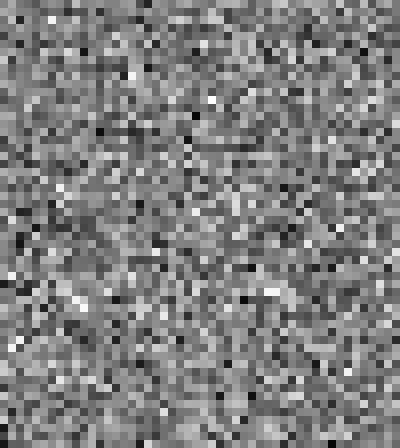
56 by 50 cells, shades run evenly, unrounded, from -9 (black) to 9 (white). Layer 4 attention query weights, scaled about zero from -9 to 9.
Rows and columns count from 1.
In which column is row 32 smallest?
24
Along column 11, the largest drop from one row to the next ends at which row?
21
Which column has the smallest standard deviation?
12
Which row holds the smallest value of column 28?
50
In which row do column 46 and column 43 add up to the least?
7
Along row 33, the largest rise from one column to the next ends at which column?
46
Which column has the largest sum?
30
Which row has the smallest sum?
17
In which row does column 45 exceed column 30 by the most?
22
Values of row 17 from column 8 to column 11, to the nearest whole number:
2 -1 -2 2
